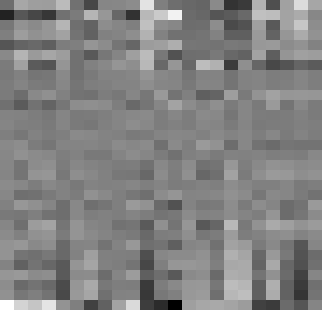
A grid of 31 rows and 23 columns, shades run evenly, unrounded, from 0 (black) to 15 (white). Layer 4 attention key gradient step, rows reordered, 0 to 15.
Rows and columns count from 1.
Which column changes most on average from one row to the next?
13
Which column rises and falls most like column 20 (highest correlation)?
7
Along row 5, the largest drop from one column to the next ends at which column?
14
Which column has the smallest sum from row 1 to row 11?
17
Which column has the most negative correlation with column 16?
20
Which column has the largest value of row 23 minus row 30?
22
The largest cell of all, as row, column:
31, 1
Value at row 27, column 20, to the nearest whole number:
10
